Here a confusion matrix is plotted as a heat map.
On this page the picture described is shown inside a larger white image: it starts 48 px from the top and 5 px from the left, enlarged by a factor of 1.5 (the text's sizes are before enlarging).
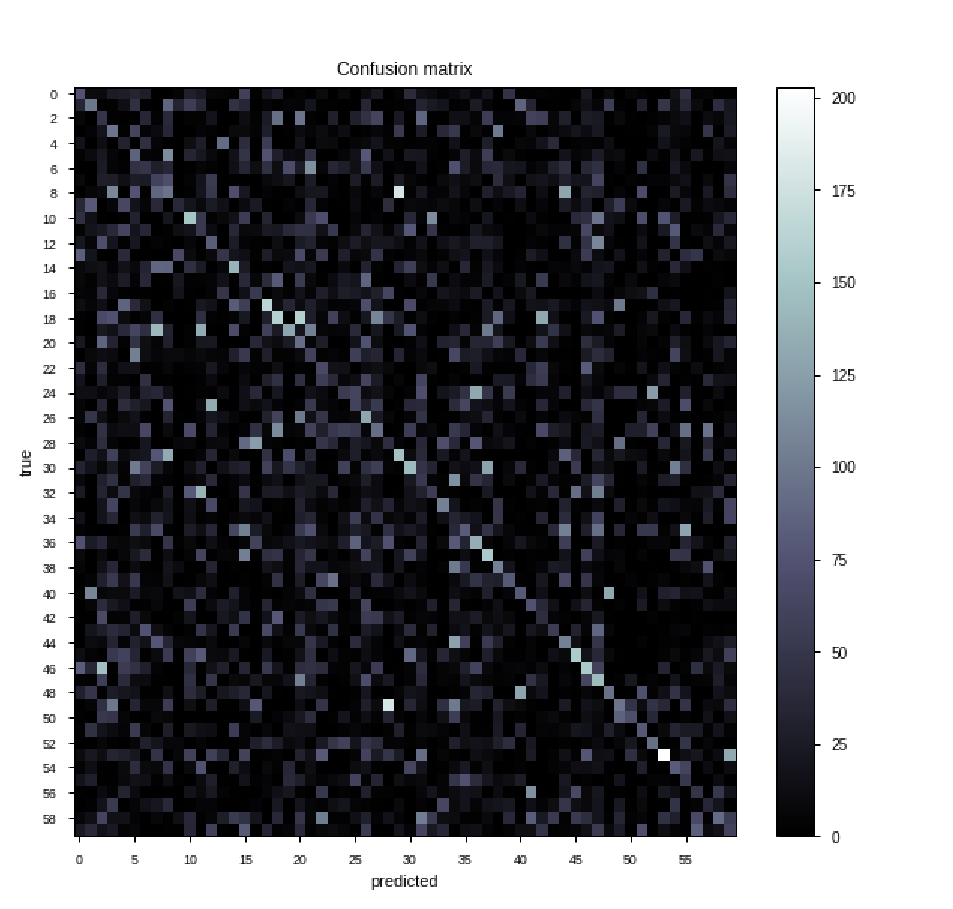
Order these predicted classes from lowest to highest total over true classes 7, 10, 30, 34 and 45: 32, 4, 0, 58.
58, 4, 0, 32
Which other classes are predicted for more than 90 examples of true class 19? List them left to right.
7, 11, 21, 37
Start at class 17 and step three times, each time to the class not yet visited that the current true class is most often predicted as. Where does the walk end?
16
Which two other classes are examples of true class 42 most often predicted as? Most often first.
18, 2
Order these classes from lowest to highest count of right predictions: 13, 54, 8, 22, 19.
13, 22, 54, 8, 19
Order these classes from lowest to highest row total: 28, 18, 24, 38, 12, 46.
38, 12, 28, 24, 46, 18
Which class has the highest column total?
47
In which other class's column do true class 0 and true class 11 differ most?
54
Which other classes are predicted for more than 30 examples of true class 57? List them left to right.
3, 8, 33, 44, 54
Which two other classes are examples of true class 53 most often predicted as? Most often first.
59, 31
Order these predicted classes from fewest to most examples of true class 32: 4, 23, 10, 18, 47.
18, 23, 4, 10, 47
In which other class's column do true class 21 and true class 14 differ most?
5
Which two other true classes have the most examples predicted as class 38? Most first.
3, 18
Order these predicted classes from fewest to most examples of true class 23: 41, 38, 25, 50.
50, 25, 38, 41
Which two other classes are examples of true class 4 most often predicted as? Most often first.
13, 17
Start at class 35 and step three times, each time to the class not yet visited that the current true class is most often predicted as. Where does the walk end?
12
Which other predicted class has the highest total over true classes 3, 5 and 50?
8
